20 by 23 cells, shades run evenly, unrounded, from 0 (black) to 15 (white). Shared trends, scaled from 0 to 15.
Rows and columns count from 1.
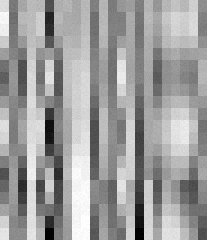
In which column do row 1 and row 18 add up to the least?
16
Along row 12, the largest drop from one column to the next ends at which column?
6
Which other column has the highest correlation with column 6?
14
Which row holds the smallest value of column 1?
15
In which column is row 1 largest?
1
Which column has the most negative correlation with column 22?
2
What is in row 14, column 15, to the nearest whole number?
12
